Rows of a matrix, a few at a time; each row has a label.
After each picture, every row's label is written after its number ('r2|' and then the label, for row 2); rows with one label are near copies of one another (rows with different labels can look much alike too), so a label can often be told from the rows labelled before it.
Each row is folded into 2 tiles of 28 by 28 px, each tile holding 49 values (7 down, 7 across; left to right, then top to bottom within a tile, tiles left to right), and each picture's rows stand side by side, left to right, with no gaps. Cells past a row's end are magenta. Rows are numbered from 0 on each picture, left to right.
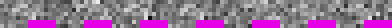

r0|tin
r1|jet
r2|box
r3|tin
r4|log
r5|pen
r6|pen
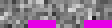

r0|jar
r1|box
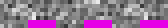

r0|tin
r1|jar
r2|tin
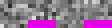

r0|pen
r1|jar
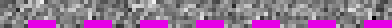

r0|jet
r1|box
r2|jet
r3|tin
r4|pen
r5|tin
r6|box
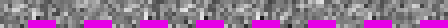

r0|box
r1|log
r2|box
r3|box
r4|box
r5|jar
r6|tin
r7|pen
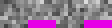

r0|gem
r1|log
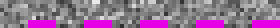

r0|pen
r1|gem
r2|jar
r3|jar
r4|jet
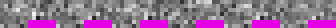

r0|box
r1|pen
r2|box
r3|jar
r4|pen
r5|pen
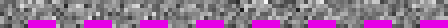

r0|log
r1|pen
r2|pen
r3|pen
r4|jet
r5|jet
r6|jar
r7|log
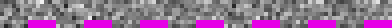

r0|gem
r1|pen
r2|jar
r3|gem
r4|pen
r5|jar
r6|gem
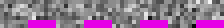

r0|tin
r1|pen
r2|box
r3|log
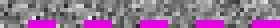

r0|pen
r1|pen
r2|log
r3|log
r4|jet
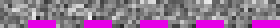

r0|box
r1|tin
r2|jar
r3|gem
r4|log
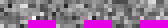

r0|pen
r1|pen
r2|gem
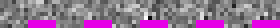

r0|jar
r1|tin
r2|box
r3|box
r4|pen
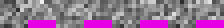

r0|jet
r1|tin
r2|jar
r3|jar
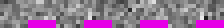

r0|gem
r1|box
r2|jet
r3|box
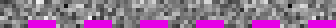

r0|gem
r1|pen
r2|log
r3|jar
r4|jet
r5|pen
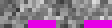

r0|jet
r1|gem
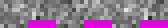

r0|box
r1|jet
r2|box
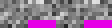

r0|jar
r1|jar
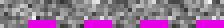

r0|tin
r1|gem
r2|jet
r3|gem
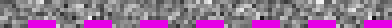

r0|gem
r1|pen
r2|tin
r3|jar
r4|tin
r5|gem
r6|box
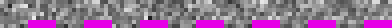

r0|pen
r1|jar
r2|box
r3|jet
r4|gem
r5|jet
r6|gem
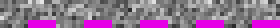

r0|jar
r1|tin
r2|jet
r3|log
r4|jar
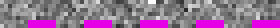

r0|tin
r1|jet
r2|gem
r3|jet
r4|tin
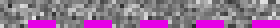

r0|pen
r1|tin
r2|tin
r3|log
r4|gem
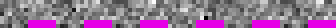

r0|log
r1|jet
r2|gem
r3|box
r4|gem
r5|gem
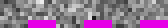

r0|gem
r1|box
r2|jet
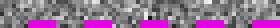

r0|log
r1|gem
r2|box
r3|gem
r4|log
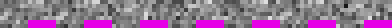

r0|jar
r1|jar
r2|box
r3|jet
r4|gem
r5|jar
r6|pen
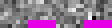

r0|jar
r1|box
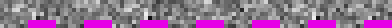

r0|box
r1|log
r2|box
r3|gem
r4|jet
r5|box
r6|pen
